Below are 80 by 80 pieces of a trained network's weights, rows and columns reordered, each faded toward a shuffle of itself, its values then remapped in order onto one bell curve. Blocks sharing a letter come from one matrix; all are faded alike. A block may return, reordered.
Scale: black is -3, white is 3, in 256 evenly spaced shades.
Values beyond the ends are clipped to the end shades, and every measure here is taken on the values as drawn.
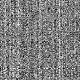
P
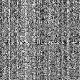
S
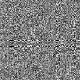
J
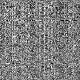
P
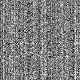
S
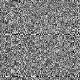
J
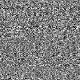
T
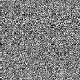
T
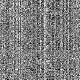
S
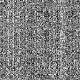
P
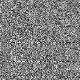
J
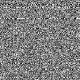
T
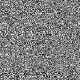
T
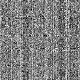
S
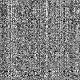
P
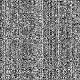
S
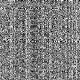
S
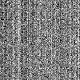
S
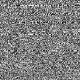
T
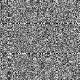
J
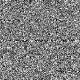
T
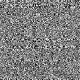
T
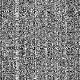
P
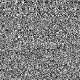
T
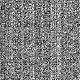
P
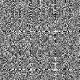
J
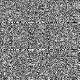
J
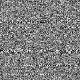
T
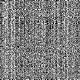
S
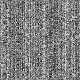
S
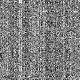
P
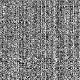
S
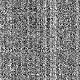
S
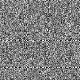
J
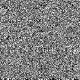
T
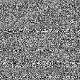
T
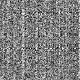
P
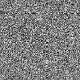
T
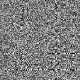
J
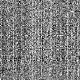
S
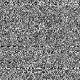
T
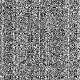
P
